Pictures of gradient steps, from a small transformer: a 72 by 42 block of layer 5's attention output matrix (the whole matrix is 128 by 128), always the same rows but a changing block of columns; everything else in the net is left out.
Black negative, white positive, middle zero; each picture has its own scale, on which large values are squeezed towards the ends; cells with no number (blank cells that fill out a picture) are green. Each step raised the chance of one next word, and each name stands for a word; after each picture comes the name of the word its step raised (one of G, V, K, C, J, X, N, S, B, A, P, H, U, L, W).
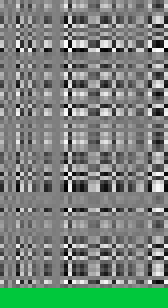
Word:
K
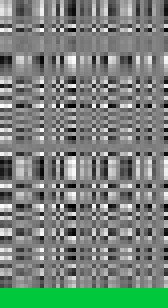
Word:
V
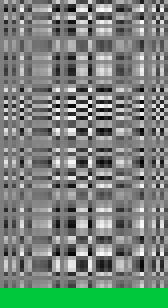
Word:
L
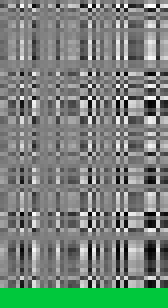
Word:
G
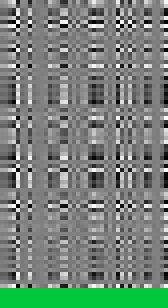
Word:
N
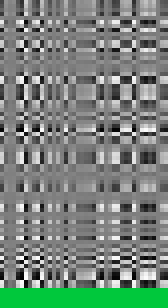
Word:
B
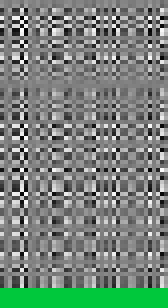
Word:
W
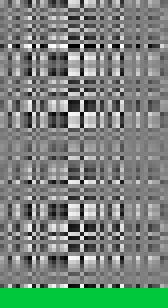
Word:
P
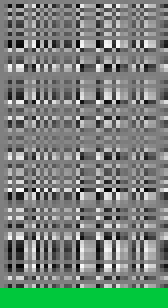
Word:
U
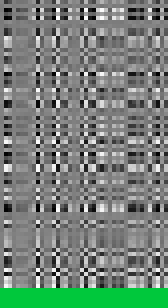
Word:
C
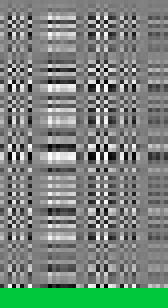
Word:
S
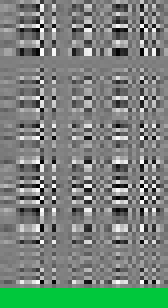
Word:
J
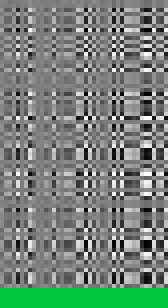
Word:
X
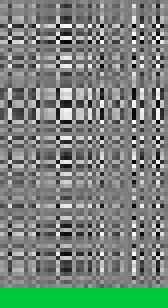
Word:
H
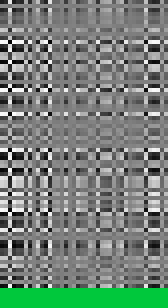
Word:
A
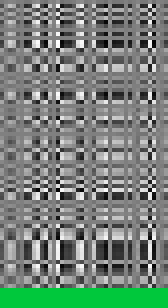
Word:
U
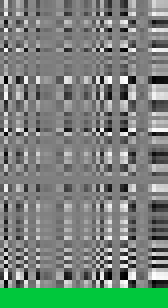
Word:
B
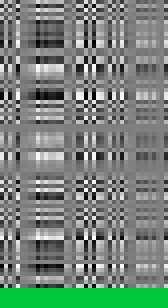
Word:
U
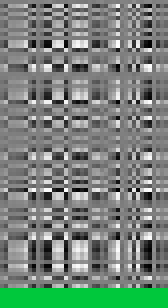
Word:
U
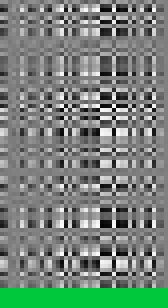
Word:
L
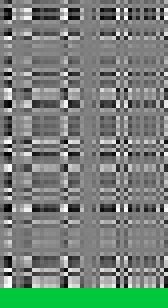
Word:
C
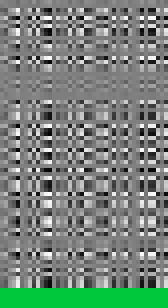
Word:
W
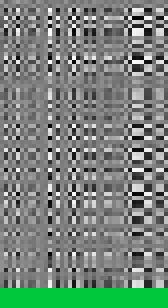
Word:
W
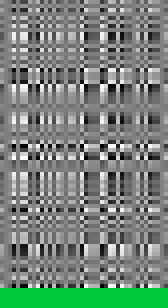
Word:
S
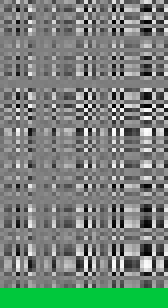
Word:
L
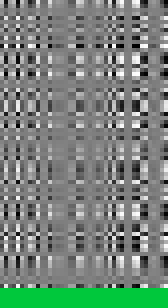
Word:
P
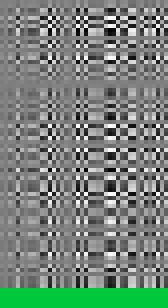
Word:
W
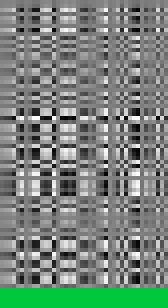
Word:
X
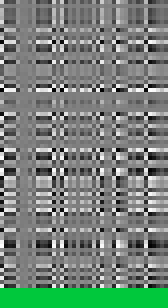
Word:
A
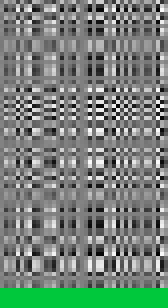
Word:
L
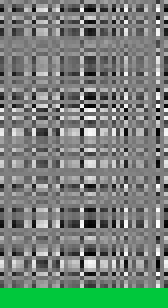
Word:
L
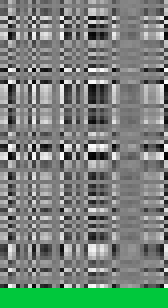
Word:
S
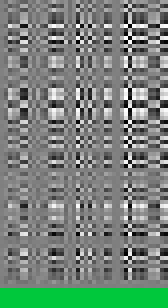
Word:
H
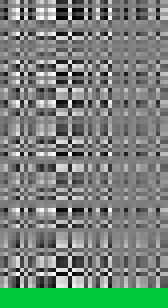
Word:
C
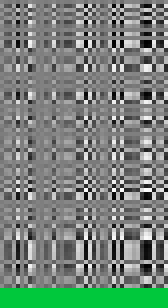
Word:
U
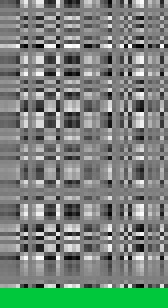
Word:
P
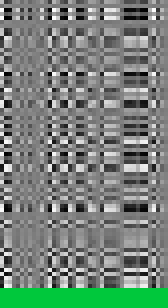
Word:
C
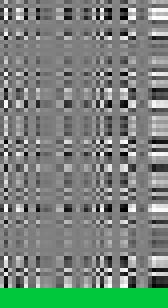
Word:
C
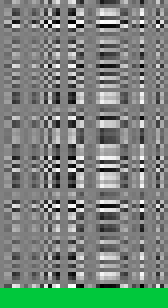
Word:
N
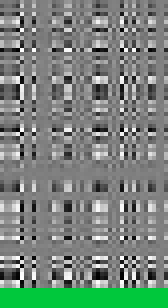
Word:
B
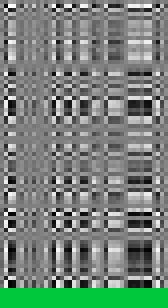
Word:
G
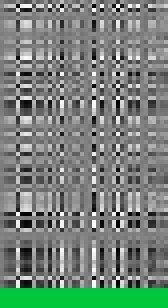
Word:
G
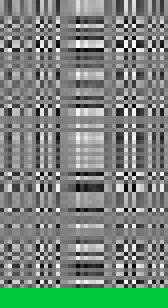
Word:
K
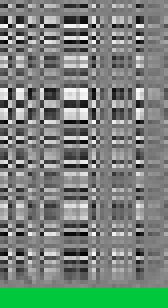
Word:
H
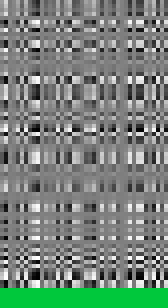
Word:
B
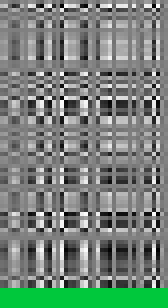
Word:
G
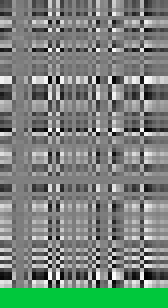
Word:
B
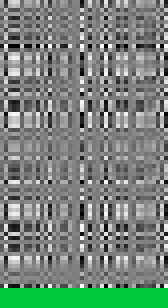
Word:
P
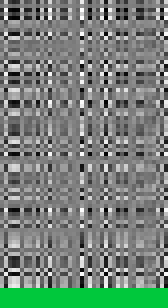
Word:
C
